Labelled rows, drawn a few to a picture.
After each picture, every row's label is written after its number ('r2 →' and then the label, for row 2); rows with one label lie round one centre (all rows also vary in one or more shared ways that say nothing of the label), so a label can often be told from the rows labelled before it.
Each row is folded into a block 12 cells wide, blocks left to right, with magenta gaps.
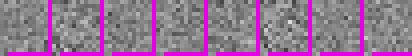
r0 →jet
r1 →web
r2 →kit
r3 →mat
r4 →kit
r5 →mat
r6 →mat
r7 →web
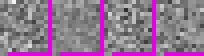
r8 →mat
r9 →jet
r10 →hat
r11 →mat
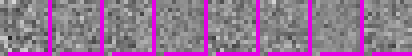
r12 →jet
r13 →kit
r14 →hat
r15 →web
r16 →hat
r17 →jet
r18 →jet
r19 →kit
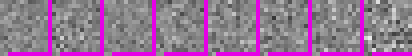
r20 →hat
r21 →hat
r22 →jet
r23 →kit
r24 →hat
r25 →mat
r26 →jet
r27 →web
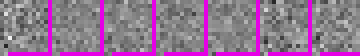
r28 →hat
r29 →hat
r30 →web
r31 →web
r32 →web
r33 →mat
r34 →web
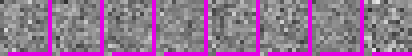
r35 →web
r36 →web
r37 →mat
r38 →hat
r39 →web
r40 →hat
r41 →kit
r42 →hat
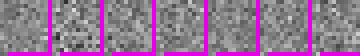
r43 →web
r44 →web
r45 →web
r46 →kit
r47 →hat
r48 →kit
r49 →hat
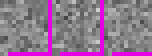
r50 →mat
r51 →mat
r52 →mat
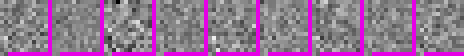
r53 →kit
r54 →jet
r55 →web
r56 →kit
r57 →kit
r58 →hat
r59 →jet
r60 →web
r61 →web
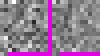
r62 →hat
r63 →jet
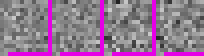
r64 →hat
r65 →hat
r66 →jet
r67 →jet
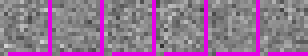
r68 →mat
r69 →mat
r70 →kit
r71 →jet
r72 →web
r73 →jet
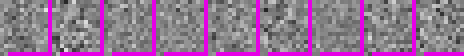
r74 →mat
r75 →web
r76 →mat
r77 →kit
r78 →web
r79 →hat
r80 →mat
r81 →kit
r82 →kit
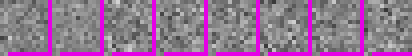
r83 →hat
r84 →mat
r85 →jet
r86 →mat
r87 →web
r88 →hat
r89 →hat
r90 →jet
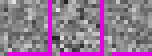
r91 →jet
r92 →mat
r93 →web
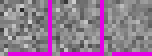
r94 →mat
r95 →jet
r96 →hat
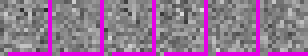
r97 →kit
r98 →web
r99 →kit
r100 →web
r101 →web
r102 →hat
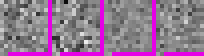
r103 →web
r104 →hat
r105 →hat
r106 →web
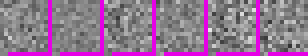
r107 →hat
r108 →kit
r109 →jet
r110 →kit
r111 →kit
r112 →jet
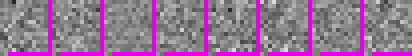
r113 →web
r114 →jet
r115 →mat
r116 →hat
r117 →web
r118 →jet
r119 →jet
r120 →kit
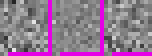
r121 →web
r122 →web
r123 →jet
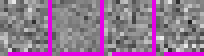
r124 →hat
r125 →kit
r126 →hat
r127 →kit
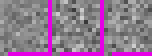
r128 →hat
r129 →kit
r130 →web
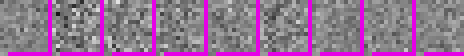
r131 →hat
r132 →hat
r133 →kit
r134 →kit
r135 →jet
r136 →kit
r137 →mat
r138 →mat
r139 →web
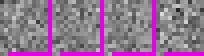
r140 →web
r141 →mat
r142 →mat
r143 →mat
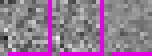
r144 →web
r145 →kit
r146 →mat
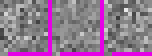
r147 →mat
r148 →mat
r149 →hat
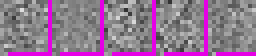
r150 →mat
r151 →jet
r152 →kit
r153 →kit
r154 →hat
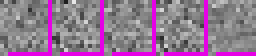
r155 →kit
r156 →jet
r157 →web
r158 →mat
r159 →jet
